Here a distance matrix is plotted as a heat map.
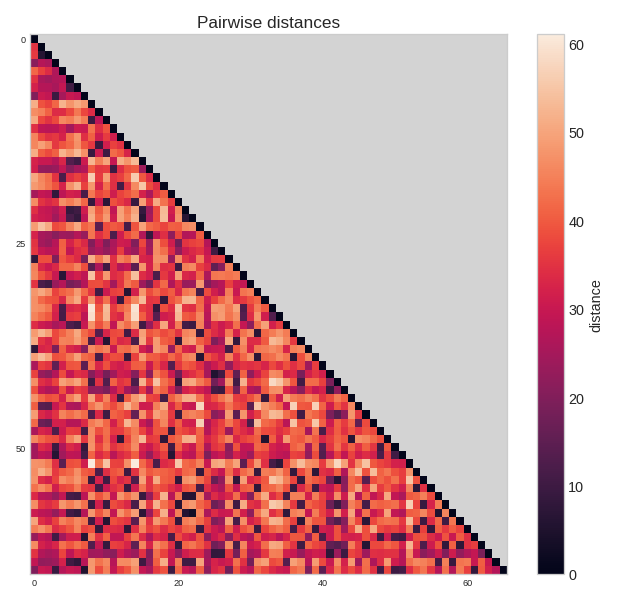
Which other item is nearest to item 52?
34
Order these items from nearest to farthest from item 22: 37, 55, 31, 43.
43, 55, 31, 37
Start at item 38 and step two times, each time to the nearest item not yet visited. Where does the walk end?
27
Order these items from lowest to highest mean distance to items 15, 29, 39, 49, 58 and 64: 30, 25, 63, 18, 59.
30, 63, 25, 18, 59
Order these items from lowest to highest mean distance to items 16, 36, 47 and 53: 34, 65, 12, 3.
3, 65, 12, 34
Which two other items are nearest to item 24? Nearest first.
16, 11
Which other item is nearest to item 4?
29
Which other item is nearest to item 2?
1
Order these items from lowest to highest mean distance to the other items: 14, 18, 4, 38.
4, 38, 14, 18
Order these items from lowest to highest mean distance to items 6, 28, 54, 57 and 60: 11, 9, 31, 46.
46, 9, 31, 11
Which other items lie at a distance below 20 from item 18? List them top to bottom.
12, 32, 44, 49
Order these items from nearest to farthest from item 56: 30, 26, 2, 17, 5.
5, 30, 2, 26, 17
